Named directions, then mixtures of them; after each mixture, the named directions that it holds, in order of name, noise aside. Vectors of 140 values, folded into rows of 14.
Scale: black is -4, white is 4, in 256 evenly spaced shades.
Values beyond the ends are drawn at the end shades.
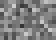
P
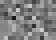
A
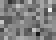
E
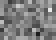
E.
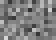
A, E.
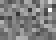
E, P.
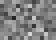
A.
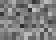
A, P.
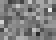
E.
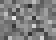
A.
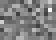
E, P.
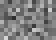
A, E.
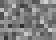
P.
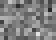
E.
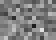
A.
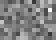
E, P.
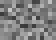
A, P.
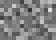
E, P.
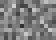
P.
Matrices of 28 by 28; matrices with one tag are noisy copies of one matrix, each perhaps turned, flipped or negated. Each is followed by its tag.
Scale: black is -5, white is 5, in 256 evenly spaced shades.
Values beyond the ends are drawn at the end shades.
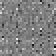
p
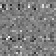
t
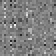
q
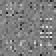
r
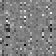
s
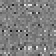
s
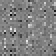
q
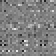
q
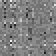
q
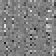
s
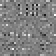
r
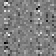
t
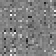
q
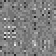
r
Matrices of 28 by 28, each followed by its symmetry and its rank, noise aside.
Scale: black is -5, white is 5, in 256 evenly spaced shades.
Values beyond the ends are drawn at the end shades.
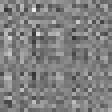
no symmetry, rank three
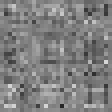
antisymmetric, rank four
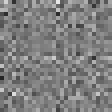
no symmetry, rank five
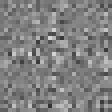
symmetric, rank four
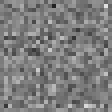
no symmetry, rank five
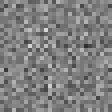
no symmetry, rank five
